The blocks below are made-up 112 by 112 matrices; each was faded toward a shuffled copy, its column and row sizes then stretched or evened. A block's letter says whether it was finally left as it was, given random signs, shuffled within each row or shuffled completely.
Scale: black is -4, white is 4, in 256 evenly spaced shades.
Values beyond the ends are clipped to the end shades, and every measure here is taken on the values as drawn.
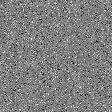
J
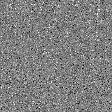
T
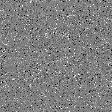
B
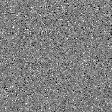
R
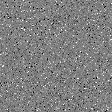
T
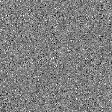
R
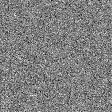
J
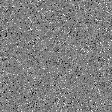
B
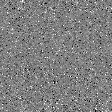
B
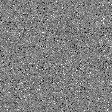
B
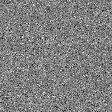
T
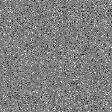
R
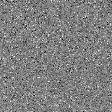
R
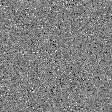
T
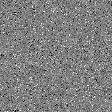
R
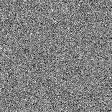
J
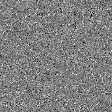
B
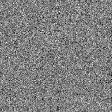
R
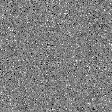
R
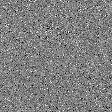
T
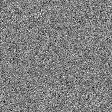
T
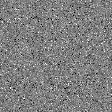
B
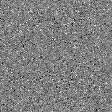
R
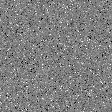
J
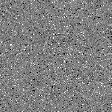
R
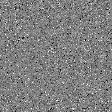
B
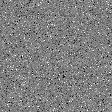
J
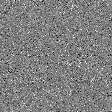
T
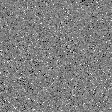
J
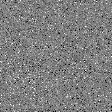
B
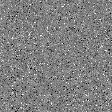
B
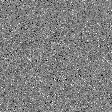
T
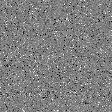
B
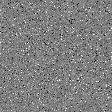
T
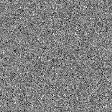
R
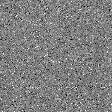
T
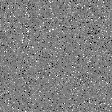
R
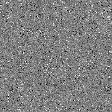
R
